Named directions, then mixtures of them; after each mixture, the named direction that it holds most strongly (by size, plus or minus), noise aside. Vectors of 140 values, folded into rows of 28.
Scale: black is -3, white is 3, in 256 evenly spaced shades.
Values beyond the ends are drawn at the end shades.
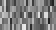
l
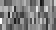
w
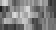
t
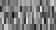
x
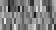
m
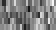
l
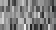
l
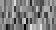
l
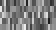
l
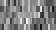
x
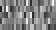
l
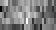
t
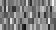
l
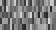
l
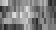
t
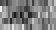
t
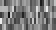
w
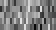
x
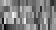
x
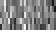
l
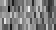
m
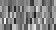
m
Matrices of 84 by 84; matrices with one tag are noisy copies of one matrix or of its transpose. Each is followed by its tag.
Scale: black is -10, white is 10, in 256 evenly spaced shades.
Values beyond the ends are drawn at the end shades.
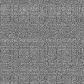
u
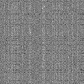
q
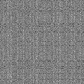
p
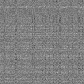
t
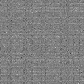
p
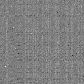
t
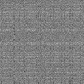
q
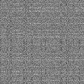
p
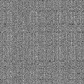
p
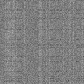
u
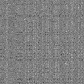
t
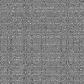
p
